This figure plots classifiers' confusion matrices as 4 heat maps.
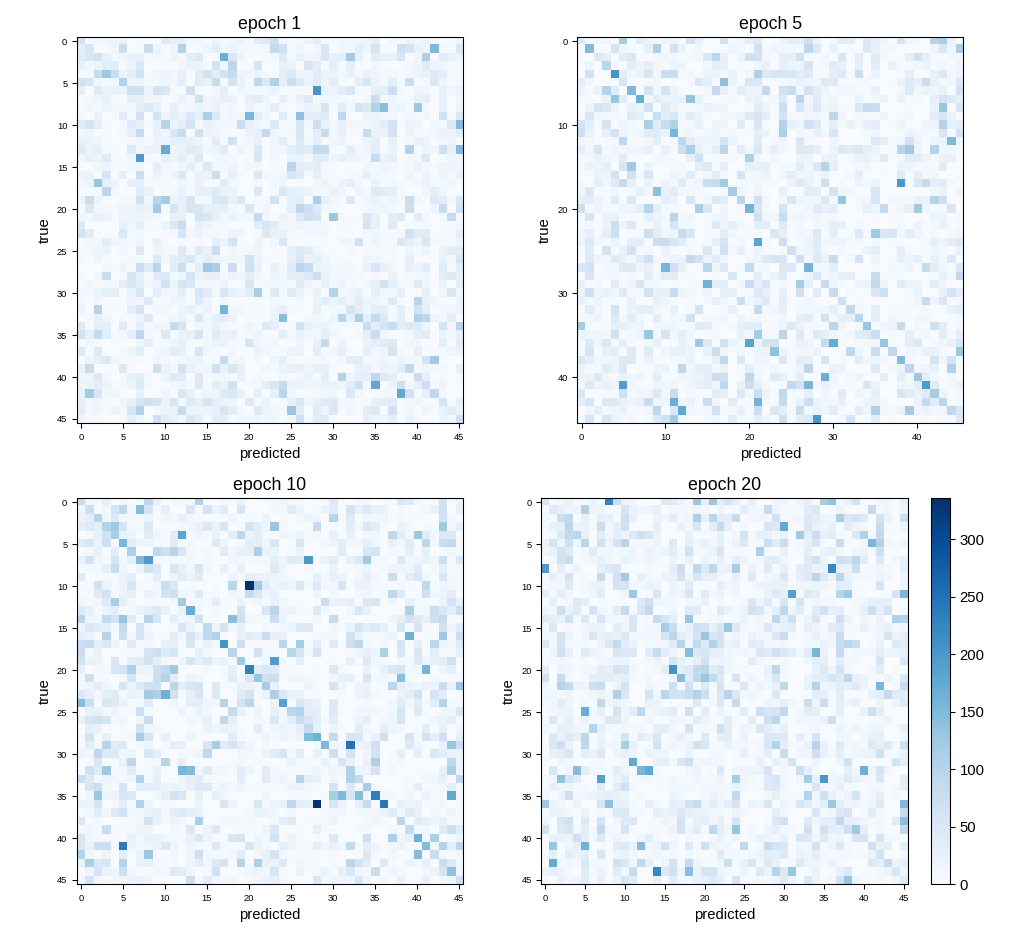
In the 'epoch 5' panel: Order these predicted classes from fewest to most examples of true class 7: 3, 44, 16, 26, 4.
16, 3, 44, 26, 4
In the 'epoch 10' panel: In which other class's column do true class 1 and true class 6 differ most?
7
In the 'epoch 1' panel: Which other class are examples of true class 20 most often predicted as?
9
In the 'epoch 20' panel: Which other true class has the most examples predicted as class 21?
0
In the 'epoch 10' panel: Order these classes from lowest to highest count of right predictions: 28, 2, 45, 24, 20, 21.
45, 2, 21, 28, 24, 20
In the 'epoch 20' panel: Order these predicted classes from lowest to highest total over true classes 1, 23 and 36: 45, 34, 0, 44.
44, 34, 0, 45
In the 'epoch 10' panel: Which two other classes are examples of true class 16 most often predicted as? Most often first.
39, 43
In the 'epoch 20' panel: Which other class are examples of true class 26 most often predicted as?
29
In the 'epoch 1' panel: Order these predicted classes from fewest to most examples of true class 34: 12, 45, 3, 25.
25, 3, 12, 45
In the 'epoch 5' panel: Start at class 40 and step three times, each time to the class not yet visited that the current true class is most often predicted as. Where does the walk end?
6
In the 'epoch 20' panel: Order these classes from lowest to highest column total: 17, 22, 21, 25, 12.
25, 12, 17, 21, 22
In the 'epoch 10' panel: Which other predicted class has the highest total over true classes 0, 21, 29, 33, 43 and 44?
32
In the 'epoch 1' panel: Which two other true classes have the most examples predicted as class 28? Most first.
6, 19
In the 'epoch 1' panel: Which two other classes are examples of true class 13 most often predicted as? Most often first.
10, 45
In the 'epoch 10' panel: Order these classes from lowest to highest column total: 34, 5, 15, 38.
15, 38, 34, 5
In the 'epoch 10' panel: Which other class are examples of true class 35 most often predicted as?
44
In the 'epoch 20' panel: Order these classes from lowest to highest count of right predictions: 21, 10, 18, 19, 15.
19, 10, 21, 15, 18
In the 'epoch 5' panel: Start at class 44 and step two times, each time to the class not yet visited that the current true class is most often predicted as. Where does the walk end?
5
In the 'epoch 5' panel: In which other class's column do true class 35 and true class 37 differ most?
23
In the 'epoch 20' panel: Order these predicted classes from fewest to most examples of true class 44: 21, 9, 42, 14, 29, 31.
42, 9, 21, 29, 31, 14
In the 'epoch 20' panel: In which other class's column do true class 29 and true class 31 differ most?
11
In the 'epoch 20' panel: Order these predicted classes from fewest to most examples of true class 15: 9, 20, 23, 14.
14, 9, 20, 23
